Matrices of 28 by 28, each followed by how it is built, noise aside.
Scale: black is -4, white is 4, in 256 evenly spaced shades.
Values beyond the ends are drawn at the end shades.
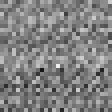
repeating columns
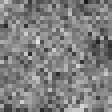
smooth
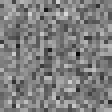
blocks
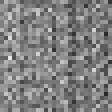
repeating rows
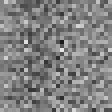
repeating rows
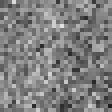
smooth
